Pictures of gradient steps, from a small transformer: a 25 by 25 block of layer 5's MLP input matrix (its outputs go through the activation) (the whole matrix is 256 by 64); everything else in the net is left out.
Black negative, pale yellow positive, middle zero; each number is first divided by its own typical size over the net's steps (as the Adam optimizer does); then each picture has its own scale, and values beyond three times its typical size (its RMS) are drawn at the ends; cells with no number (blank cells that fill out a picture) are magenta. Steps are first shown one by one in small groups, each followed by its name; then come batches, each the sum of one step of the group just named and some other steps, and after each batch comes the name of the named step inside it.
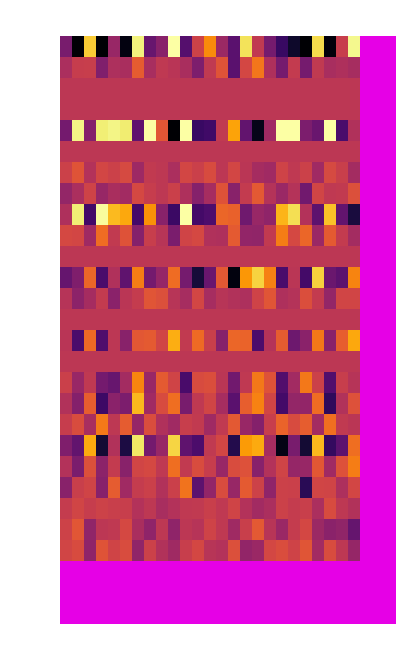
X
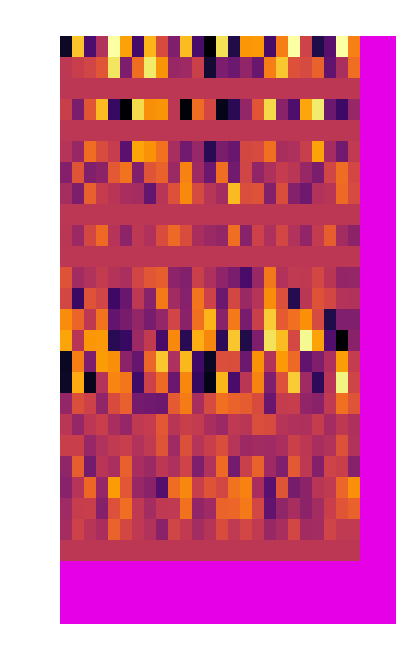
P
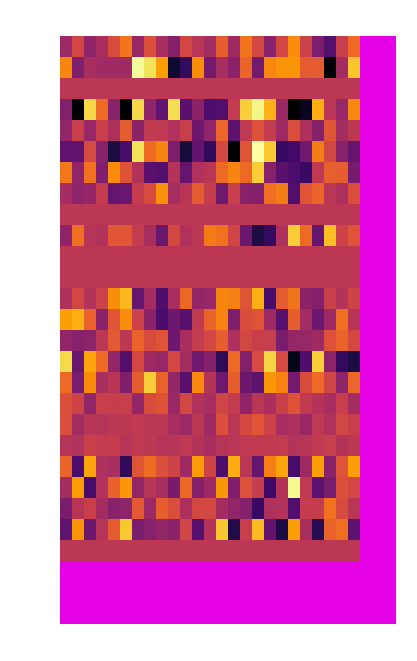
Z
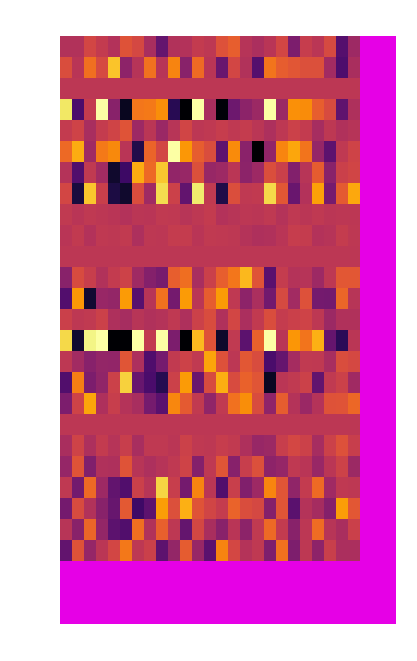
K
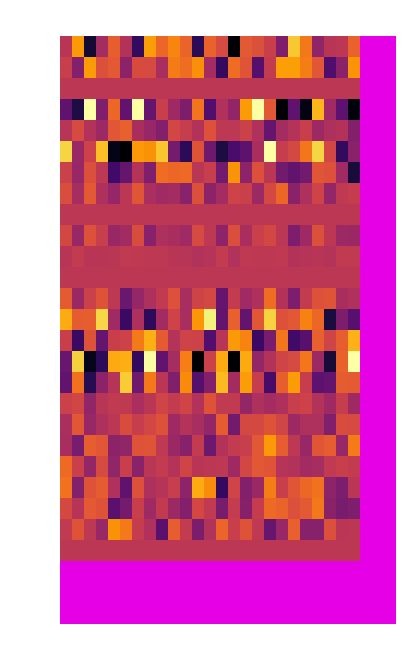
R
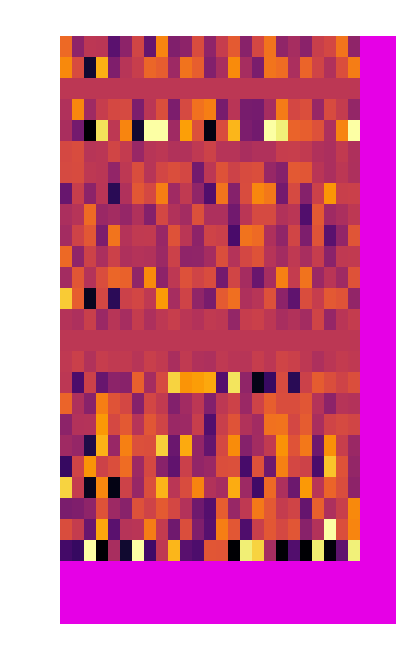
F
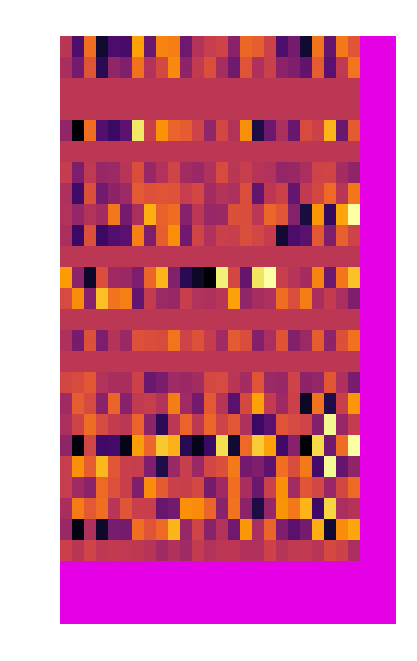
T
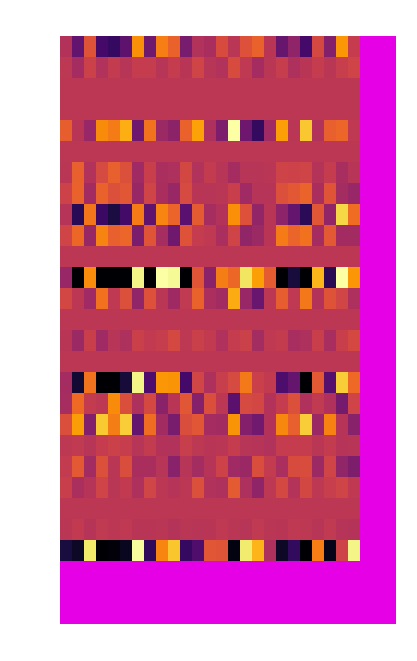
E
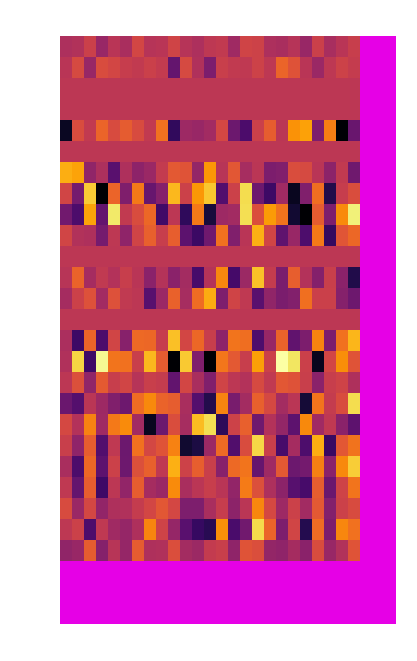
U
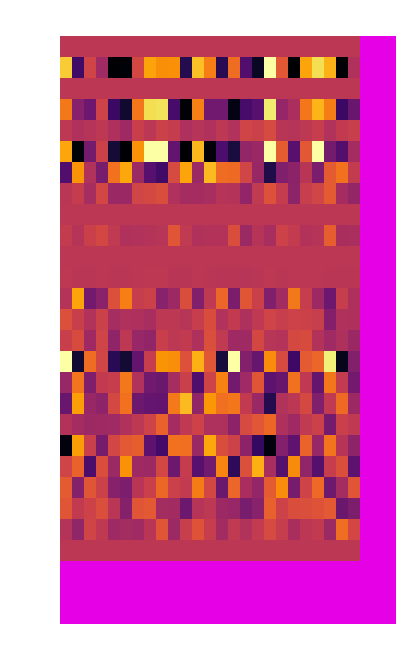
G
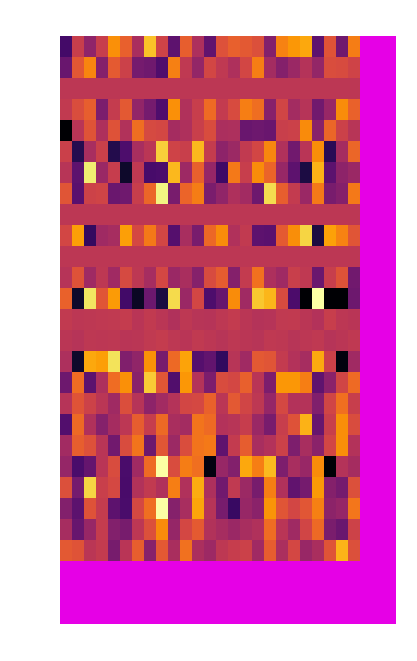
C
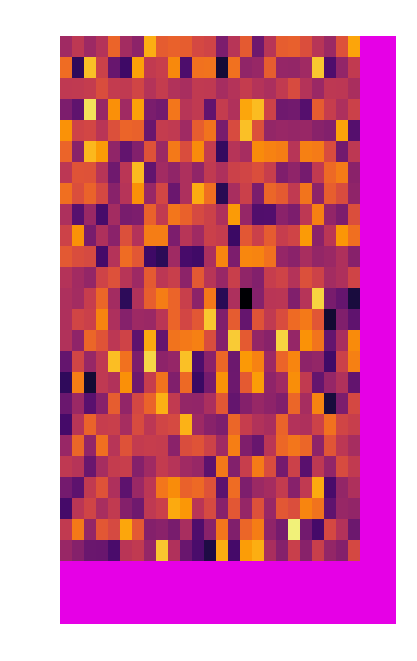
R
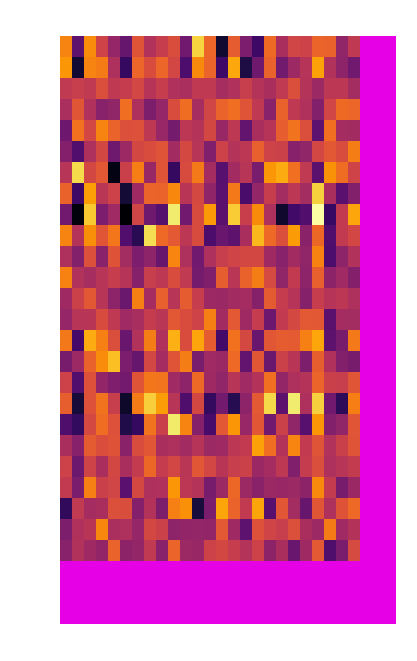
U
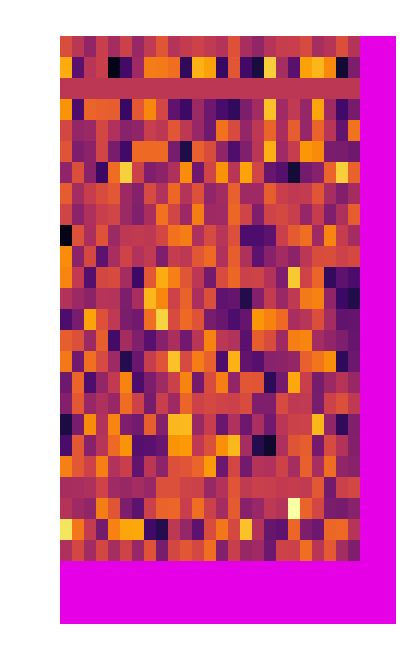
G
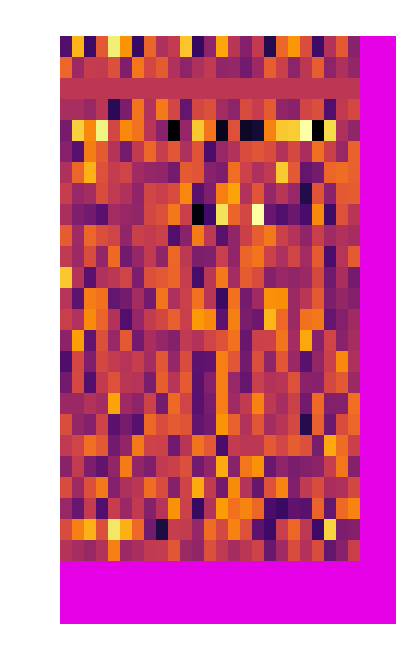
P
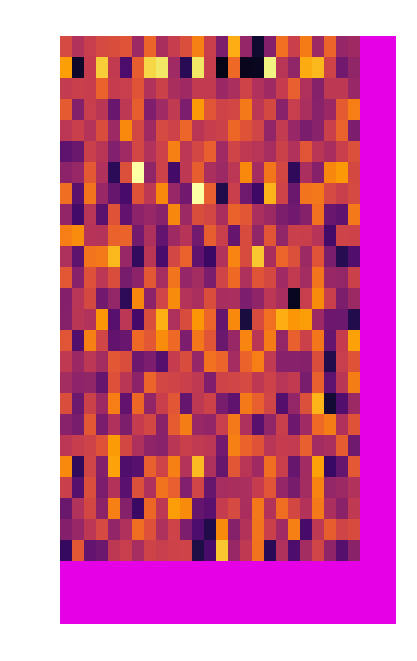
K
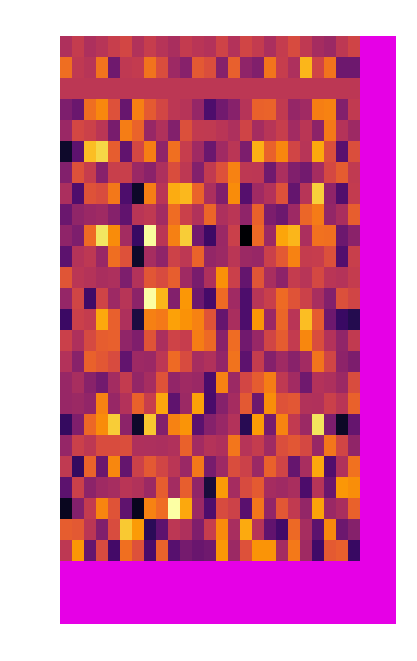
Z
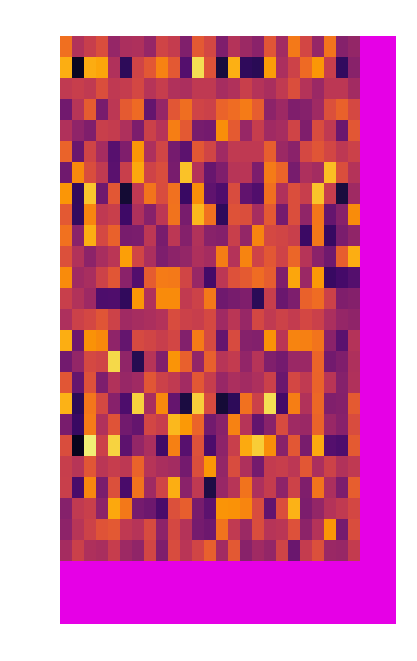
R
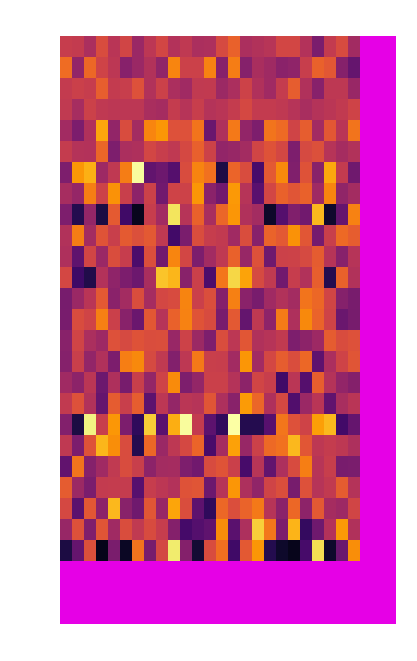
E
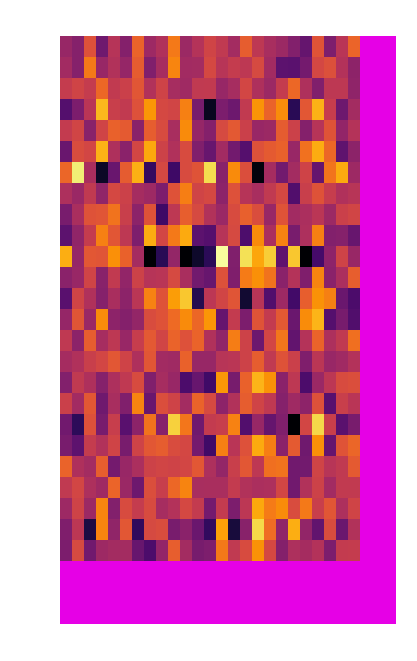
X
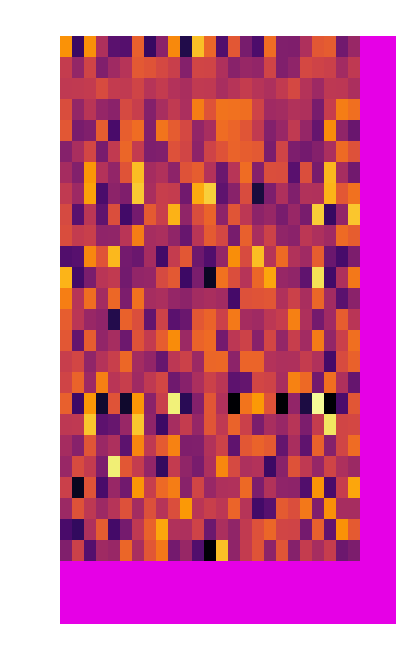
T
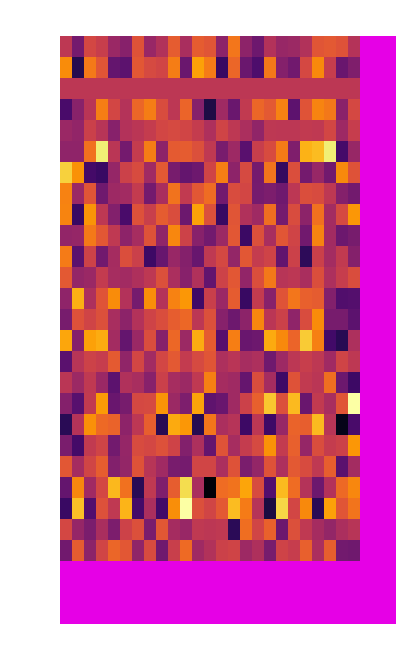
T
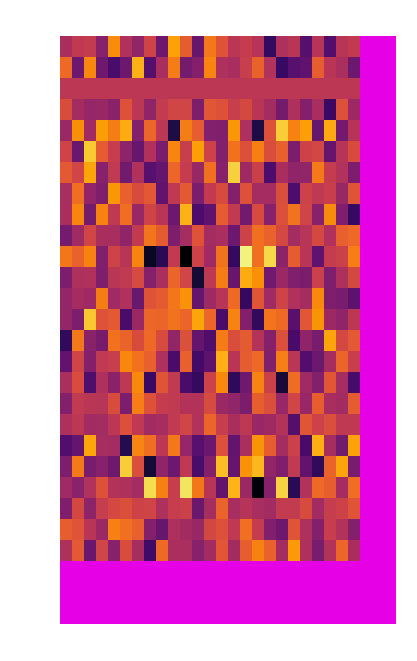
X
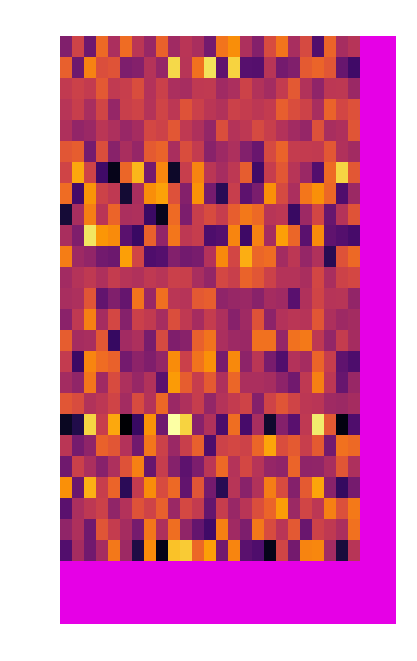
K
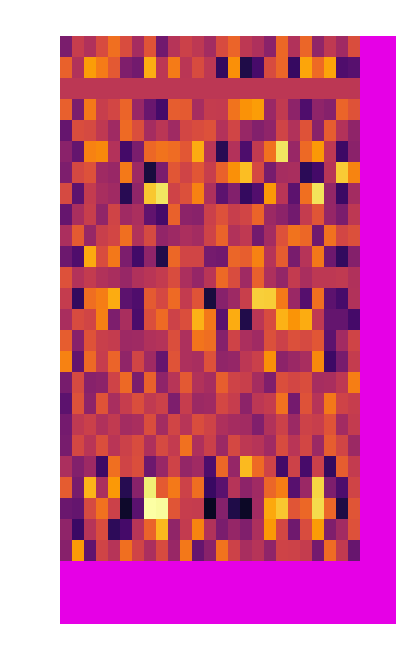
C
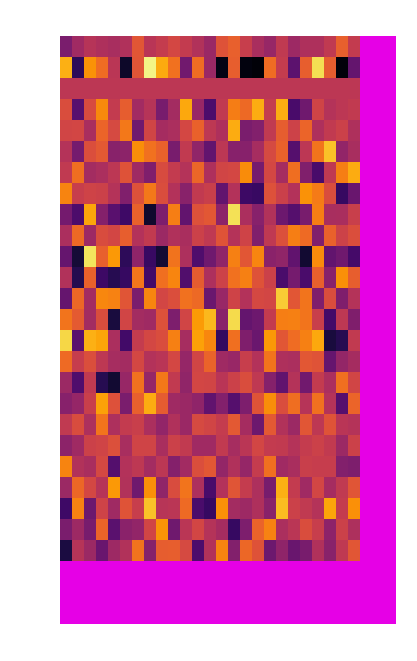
E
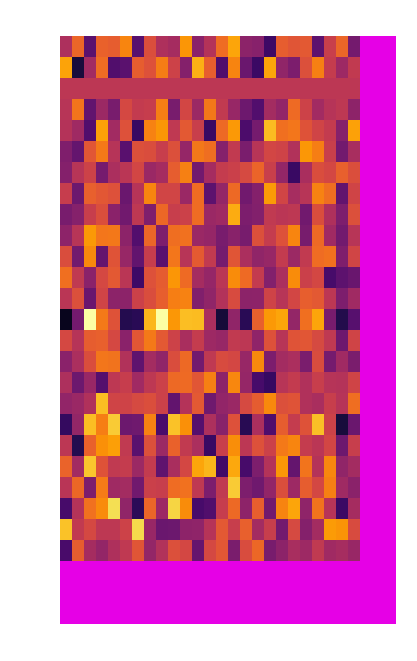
F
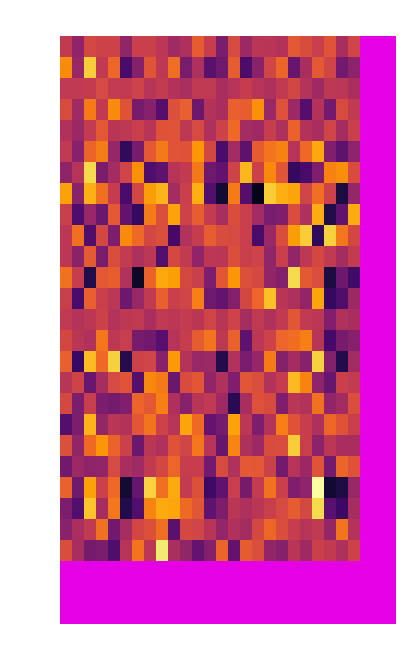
C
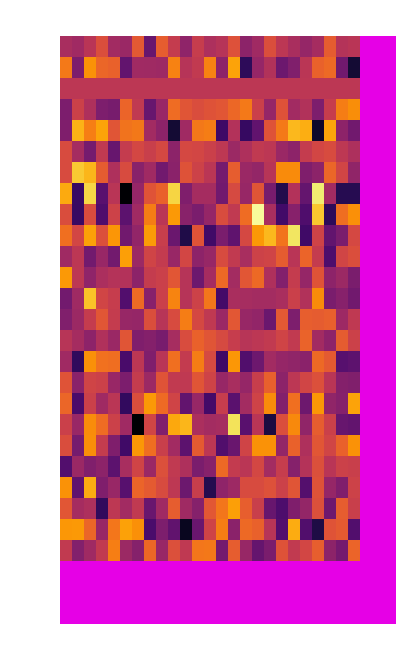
U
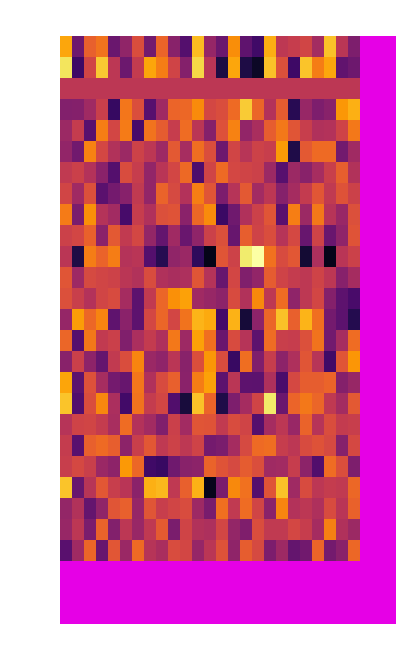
F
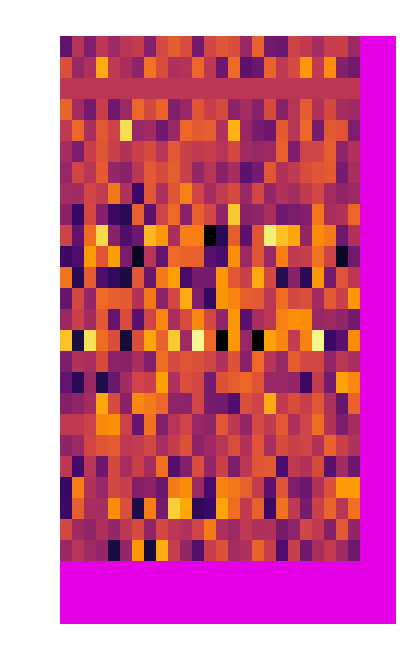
E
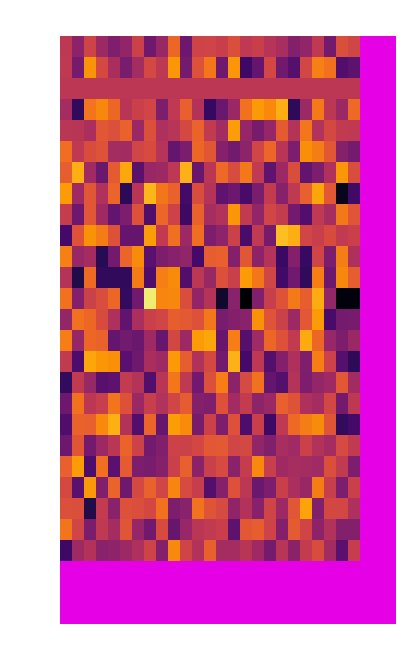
E
